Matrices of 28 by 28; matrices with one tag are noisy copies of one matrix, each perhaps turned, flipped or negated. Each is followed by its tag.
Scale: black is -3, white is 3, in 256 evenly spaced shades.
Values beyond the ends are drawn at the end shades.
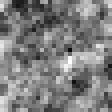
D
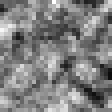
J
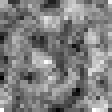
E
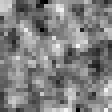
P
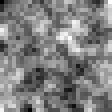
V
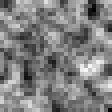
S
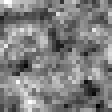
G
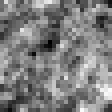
D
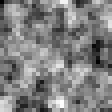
P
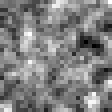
S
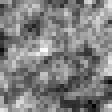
D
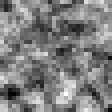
S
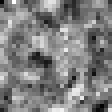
E
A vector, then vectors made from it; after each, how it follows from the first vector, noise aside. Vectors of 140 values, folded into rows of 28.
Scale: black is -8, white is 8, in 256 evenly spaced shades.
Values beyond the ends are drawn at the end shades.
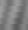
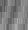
negated.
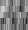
wrapped around, negated, scaled up.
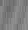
reversed, shrunk.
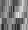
wrapped around, negated, scaled up.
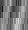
negated, scaled up.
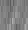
reversed, partly zeroed.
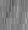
reversed, partly zeroed.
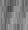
reversed.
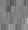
reversed, partly zeroed.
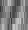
negated, scaled up.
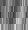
negated, scaled up.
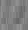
wrapped around, shrunk.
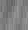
reversed, shrunk.
